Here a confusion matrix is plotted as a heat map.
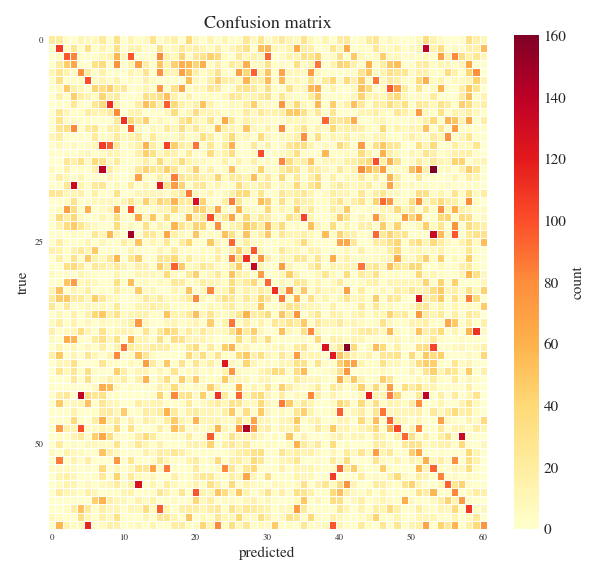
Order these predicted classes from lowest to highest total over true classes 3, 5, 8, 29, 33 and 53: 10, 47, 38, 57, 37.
10, 38, 57, 47, 37
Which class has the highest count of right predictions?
28
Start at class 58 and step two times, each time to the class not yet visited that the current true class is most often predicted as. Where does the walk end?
45
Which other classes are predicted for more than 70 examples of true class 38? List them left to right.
10, 41, 53
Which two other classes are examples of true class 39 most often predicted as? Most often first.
9, 34
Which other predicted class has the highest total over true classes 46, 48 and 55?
27
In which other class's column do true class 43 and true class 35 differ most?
25
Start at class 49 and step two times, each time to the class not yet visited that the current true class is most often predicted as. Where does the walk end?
7
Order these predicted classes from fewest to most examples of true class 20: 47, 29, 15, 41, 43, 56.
41, 56, 43, 15, 29, 47
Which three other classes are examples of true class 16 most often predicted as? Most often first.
53, 7, 43
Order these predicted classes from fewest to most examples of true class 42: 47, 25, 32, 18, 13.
32, 25, 47, 18, 13
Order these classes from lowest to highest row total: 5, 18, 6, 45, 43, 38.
43, 45, 18, 5, 38, 6
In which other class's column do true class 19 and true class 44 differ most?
4
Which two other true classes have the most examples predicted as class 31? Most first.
60, 41
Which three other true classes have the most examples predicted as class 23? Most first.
44, 60, 21
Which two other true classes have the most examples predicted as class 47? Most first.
6, 44
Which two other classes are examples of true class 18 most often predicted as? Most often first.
3, 15
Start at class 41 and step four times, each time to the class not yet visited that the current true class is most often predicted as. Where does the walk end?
11
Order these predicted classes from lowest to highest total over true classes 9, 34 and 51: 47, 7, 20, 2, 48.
2, 48, 47, 20, 7
